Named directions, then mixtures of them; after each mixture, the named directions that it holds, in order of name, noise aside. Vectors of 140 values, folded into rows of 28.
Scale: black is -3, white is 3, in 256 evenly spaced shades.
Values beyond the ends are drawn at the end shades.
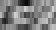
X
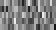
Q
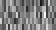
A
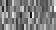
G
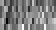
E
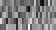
A, E, G.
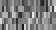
A, G.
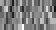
E, G.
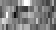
X.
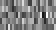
A, Q.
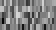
E, G, X.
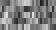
A, G, X.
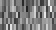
A.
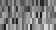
A, E, G.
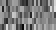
A, G, X.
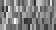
A, E, Q.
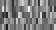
A, G, Q.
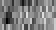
E, X.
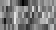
Q, X.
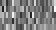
G.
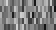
G, Q.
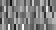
A, E.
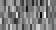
A.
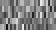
A, G.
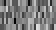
A, Q.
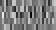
A, G.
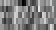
Q, X.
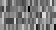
E, G, Q.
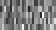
E, Q.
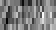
A, E, X.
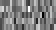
E, Q.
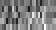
A, E, G.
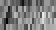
A, E, X.
